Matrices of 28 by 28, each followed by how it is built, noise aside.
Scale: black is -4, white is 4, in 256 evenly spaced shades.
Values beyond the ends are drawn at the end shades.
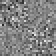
block diagonal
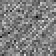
Hankel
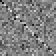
diagonal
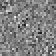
block diagonal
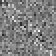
banded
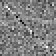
diagonal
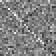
diagonal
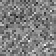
Hankel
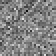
Hankel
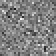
banded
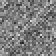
Hankel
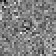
block diagonal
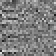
low rank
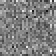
low rank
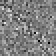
banded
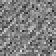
Hankel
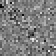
banded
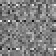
low rank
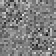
block diagonal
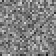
Hankel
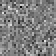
block diagonal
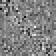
banded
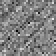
Hankel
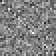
diagonal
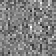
low rank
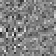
low rank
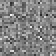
low rank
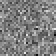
low rank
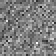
Hankel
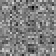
low rank
